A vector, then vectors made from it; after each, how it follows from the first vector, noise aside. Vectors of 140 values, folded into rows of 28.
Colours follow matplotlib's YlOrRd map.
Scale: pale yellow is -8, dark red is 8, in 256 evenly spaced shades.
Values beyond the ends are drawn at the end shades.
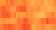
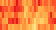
wrapped around, scaled up.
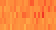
negated, partly zeroed.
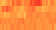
wrapped around, negated, partly zeroed.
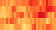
negated, scaled up.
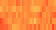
wrapped around, negated, partly zeroed.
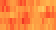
wrapped around.
